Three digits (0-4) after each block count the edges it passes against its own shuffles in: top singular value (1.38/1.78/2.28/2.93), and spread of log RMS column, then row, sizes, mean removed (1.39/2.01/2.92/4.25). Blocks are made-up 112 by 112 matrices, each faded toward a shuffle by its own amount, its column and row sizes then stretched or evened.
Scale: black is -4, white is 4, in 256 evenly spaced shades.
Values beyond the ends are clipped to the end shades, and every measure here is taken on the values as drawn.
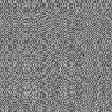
4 1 0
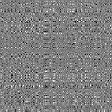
4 2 3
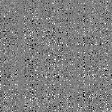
1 3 3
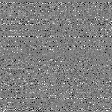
3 0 3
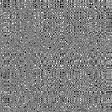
4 2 2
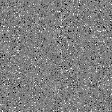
2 2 1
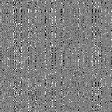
4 3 1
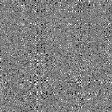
3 2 2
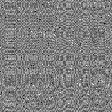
4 0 0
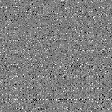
3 0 2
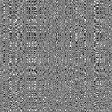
4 3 1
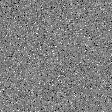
0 0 0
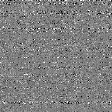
1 1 3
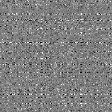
3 1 3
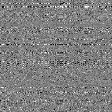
3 0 3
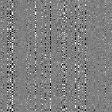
4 4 1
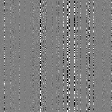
4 4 0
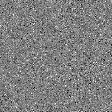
2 1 0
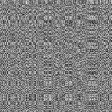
4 3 1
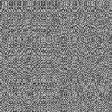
4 2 2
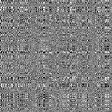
4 3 3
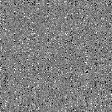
2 2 1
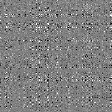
3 3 3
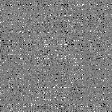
2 2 3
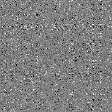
2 2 2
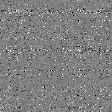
1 1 3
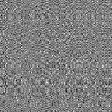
4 2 0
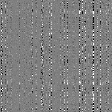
4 4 1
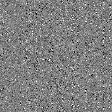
1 2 0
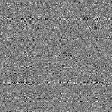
3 1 3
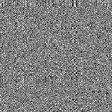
3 2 0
